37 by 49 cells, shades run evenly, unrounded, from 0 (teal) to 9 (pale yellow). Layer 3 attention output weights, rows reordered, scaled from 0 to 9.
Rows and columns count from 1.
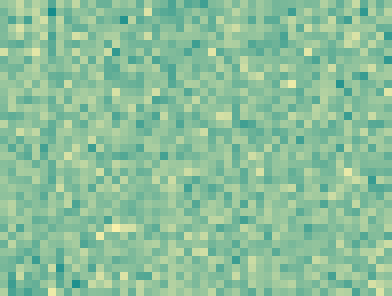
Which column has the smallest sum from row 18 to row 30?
6
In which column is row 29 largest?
15
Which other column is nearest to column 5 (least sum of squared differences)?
39
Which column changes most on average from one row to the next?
49
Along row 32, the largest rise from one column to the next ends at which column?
25
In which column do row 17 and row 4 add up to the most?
3
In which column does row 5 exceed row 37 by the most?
45
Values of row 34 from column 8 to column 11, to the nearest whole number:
1 4 6 5
